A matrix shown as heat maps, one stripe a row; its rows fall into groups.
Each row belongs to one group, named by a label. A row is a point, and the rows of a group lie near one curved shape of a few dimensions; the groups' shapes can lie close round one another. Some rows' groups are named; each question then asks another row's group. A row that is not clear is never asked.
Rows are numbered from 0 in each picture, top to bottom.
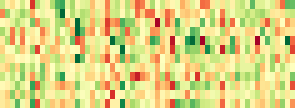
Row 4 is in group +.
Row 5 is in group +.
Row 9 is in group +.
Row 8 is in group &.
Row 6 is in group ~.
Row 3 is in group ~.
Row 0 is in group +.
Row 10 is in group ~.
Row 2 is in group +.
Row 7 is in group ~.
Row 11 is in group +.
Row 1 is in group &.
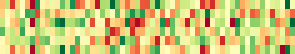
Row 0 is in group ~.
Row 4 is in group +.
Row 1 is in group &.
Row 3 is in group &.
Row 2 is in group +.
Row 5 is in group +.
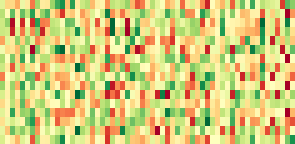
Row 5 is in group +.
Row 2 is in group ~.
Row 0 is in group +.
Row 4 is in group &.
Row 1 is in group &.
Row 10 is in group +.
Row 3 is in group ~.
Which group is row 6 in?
&
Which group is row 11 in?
~
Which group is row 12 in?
&
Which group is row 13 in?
&
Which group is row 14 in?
+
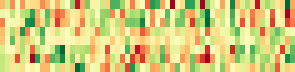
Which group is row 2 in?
&
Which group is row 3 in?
~
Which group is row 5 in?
+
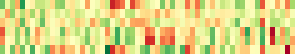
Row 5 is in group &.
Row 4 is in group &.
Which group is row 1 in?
~
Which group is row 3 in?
&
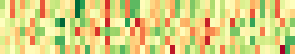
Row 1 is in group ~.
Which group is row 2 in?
+
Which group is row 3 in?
~
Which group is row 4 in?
+
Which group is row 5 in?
+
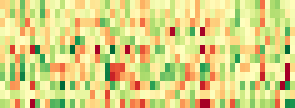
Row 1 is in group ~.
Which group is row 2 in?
~
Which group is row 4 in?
~
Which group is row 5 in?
~
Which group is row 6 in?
~
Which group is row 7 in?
&
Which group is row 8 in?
&
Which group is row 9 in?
+
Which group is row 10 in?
+
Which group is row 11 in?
+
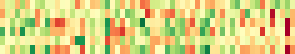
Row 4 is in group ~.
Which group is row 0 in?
~
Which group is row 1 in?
&
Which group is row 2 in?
&
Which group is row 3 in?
&
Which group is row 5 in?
&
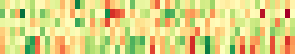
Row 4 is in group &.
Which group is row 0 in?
~
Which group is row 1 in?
&
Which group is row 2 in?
+
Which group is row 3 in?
~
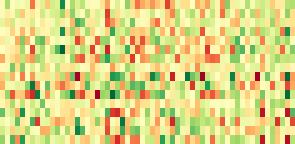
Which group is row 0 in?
&
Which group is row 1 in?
+
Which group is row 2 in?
~
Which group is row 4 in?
~
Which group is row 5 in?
+
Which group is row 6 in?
~
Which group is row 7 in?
~
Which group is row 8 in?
+
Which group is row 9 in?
&
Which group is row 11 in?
~
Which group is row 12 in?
&
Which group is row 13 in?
+
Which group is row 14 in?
~
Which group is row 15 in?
&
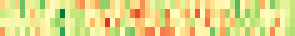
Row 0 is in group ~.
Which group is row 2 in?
+
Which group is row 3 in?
&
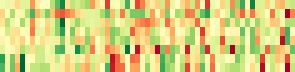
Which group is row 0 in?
+
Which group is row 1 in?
&
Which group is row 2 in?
&
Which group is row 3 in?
+
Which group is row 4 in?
+
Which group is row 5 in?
+
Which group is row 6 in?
&
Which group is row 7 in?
&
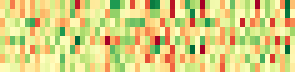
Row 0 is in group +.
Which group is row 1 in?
+
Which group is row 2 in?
&
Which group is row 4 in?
+
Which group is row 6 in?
&
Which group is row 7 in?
+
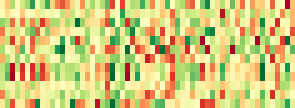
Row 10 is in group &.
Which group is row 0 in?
&
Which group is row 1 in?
+
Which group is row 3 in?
&
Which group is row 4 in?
+
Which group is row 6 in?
&
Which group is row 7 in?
~
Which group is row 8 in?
~
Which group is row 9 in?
+
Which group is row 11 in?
~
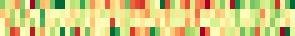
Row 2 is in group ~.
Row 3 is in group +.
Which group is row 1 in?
~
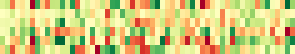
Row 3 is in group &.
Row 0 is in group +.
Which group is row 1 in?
+
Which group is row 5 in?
~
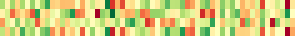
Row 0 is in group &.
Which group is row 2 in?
&
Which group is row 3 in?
&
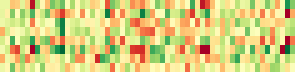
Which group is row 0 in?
+
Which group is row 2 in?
&
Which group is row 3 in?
&
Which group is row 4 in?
&
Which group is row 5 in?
+
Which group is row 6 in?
~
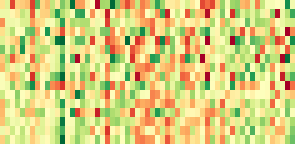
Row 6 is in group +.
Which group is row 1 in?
+
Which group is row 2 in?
&
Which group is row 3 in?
&
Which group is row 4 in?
+
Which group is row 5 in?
&
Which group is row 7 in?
&
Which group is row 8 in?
+
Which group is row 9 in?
&
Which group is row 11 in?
&
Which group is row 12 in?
~
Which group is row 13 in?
&
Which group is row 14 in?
+
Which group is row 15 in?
&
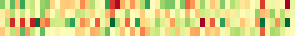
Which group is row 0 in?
&
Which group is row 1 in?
~
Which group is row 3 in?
~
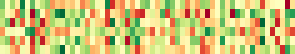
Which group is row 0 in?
&
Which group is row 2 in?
~
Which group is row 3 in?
&
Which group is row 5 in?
+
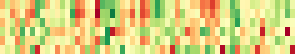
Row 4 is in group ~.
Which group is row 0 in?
~
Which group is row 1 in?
~
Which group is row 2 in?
~
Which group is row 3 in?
&
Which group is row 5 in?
+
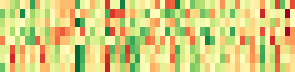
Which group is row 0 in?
+
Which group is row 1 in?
&
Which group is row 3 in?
&
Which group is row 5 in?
~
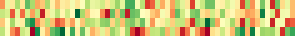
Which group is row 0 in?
&
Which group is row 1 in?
~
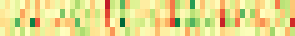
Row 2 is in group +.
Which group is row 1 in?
+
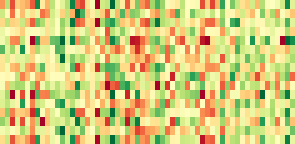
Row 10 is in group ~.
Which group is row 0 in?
~
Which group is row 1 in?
~
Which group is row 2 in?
~
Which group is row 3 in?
+
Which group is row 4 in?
+
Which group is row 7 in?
~
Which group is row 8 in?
+
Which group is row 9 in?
+
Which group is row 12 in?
~
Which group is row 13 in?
~
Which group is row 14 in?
&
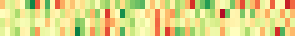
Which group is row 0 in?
&
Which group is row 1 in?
+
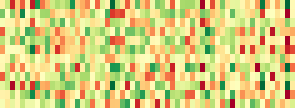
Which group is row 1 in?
&
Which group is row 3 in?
&
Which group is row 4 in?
&
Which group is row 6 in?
~
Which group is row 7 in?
+
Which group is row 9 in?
~
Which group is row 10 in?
&
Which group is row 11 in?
+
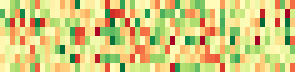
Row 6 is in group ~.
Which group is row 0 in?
+
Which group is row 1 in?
&
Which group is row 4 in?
+
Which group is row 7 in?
+
